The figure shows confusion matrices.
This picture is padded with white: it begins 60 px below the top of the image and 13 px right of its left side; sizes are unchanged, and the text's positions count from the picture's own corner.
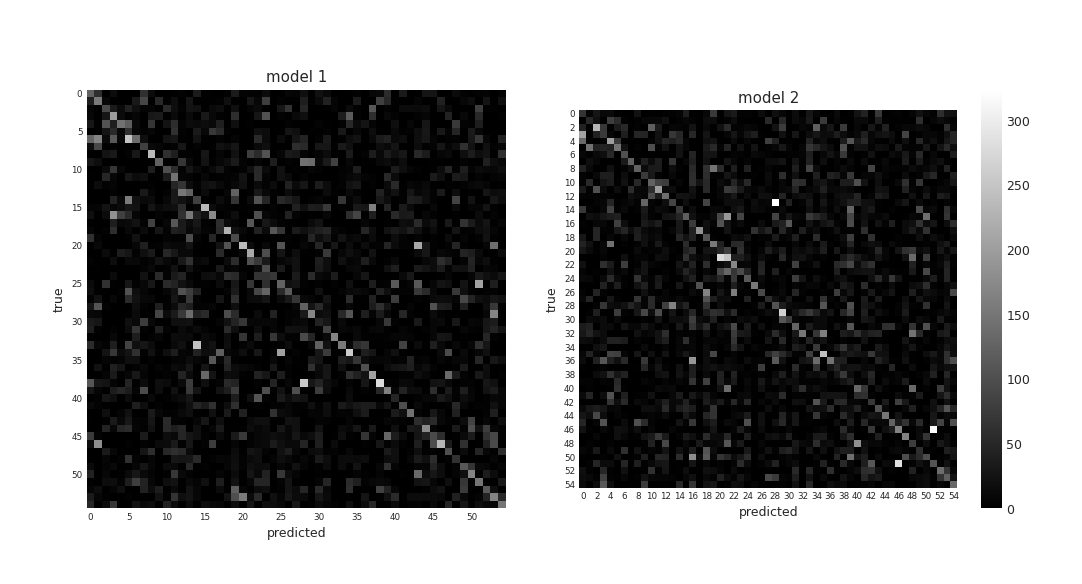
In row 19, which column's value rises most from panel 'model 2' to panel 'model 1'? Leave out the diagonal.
13
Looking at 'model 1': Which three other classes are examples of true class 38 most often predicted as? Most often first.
28, 0, 13
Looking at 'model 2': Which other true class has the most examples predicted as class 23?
15
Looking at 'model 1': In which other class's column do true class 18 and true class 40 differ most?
24
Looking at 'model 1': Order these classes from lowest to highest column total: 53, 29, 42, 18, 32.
32, 42, 29, 18, 53
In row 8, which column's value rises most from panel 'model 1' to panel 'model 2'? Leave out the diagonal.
19
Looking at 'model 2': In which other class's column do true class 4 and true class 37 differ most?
0
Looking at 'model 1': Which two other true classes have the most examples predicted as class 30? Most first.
33, 39
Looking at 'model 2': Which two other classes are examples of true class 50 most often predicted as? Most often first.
16, 39
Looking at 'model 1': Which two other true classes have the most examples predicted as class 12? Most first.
13, 26
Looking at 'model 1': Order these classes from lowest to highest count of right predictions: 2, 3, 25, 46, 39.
2, 25, 39, 3, 46
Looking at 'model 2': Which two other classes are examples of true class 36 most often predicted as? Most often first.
16, 34
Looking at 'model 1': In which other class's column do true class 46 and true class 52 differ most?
1
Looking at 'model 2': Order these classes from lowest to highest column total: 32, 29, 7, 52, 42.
7, 32, 52, 42, 29
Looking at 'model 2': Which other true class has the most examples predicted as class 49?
14
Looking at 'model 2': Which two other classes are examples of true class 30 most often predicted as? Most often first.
29, 16
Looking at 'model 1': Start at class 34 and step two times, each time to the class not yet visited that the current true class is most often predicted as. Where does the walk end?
51
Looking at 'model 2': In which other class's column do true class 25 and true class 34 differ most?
17
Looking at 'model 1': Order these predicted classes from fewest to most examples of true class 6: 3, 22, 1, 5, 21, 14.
21, 14, 22, 3, 1, 5
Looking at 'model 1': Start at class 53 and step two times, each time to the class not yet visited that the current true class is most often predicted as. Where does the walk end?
43
